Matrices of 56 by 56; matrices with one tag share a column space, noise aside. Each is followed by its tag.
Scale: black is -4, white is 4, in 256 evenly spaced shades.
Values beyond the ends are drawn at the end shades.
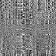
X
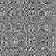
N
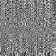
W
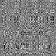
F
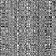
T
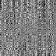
X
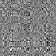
N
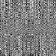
X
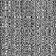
T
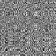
N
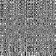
W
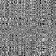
W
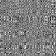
F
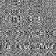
F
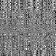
X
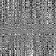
X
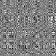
F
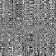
W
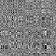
F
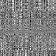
X
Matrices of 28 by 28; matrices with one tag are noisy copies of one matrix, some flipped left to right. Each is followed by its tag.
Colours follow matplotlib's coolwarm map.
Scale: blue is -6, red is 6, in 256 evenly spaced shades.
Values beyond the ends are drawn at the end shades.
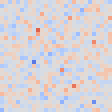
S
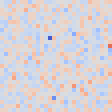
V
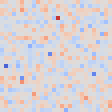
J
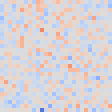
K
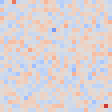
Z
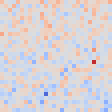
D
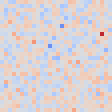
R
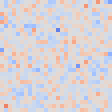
Z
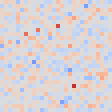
S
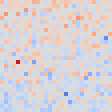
D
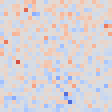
D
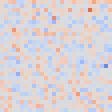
J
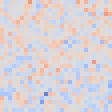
D
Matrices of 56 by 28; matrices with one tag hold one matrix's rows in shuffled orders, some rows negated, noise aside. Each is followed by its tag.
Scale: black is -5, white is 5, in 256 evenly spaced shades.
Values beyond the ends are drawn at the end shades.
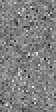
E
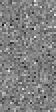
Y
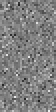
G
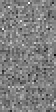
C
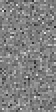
Y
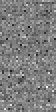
C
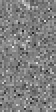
E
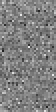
C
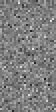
E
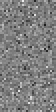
E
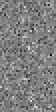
E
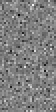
E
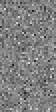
E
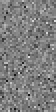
G
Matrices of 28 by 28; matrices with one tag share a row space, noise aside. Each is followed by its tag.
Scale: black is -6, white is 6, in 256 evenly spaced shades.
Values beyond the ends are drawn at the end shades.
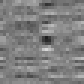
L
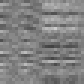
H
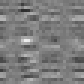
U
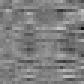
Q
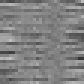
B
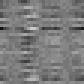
U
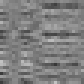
H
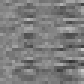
Q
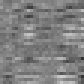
Q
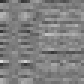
H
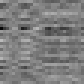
H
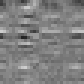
U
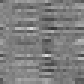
L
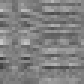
H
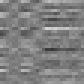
H
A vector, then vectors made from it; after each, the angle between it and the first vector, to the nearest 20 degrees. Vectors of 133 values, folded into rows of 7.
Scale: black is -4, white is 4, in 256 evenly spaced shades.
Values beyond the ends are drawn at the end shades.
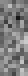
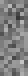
40 degrees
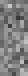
20 degrees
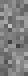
120 degrees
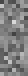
100 degrees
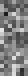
120 degrees
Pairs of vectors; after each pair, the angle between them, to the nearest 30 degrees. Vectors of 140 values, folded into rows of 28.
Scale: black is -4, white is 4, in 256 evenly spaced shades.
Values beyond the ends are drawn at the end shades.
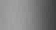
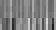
90 degrees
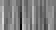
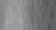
90 degrees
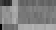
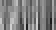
90 degrees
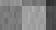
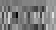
120 degrees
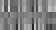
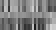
150 degrees
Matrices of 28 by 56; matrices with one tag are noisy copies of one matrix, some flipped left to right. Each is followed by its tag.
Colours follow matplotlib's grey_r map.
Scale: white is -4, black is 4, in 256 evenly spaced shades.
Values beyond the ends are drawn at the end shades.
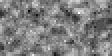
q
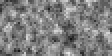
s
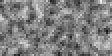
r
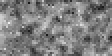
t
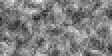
q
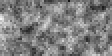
t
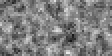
s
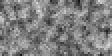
r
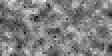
q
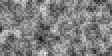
s
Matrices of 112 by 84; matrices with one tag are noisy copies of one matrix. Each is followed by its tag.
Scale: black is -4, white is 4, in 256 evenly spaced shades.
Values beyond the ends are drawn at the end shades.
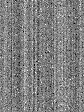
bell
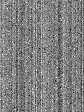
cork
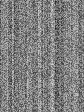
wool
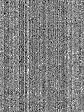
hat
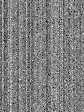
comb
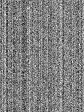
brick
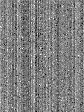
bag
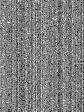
cork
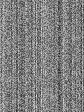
cork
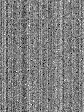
brick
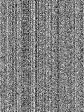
bag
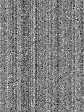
bag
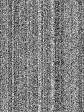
wool
